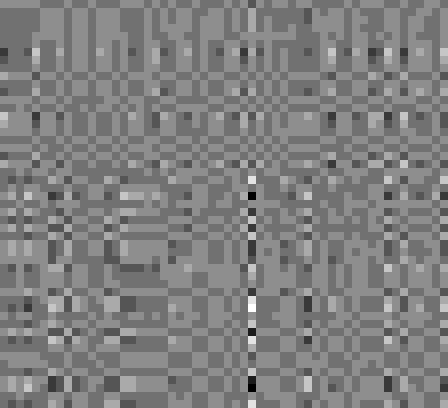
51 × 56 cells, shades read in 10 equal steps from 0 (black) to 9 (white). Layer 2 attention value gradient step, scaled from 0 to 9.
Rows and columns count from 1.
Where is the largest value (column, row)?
32, 39
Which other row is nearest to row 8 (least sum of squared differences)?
20
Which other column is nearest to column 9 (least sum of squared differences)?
2
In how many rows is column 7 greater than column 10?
16
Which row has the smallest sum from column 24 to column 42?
25
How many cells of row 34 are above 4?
32
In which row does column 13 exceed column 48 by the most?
7
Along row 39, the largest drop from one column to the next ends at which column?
33
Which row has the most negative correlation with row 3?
1
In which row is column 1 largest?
15
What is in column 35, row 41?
4
